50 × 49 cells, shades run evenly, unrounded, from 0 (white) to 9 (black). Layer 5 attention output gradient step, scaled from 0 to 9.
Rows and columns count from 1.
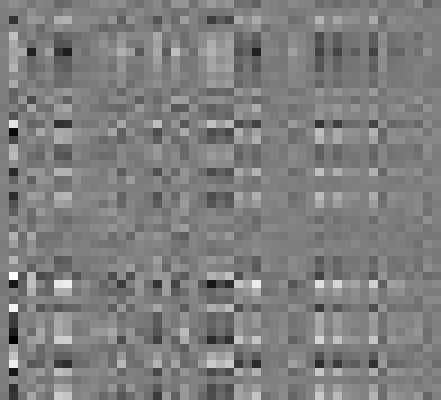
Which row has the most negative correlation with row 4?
34
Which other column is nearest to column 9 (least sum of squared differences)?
35
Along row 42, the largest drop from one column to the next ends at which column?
3
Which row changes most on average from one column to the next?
36
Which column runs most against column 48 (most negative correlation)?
47
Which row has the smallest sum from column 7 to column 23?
42
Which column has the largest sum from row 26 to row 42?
24
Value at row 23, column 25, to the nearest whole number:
5
